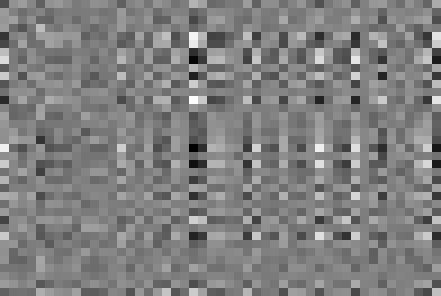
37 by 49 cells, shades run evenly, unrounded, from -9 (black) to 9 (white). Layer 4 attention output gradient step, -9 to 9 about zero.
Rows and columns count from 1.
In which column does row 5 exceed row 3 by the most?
22
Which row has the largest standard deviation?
19
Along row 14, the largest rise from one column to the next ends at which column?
5
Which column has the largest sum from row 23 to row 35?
40
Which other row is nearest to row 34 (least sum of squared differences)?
14
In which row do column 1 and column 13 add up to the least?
13
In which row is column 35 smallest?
6
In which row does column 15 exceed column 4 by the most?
15
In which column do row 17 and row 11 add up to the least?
10
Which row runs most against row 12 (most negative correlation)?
33
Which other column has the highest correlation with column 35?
45
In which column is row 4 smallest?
3
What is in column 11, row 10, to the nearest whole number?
-3
